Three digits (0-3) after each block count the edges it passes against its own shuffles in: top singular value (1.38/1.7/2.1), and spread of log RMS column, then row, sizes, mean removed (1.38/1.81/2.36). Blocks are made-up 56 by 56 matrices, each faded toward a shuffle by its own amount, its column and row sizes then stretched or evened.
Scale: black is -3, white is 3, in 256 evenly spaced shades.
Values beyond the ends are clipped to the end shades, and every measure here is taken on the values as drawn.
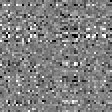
3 2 3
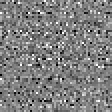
2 1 3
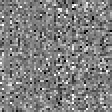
1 3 0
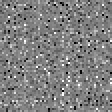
0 2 0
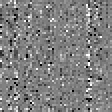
2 3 0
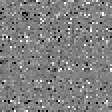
0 1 3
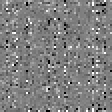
0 3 2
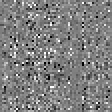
2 3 1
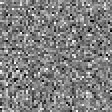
2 1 0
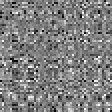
3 1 3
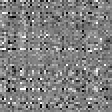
3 2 3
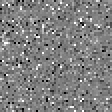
0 1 1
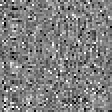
2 1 0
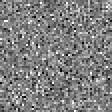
1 0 0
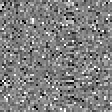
2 0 0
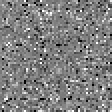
1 2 1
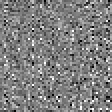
1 3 1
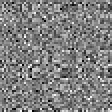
3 0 2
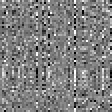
3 3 0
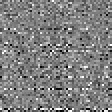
3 1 3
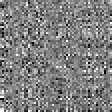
3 3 2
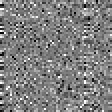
3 2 0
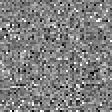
2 0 2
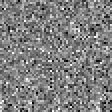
1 0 1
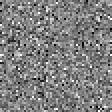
1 2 1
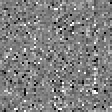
0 2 1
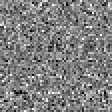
2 0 2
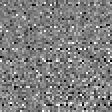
2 0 3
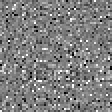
2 1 1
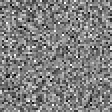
2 0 0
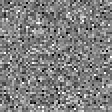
2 0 0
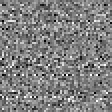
1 0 3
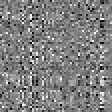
3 3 0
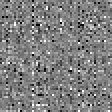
0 3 2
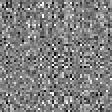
3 2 2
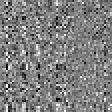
3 3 1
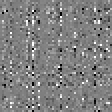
2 3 2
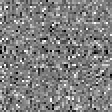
2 1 1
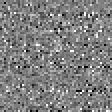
1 0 2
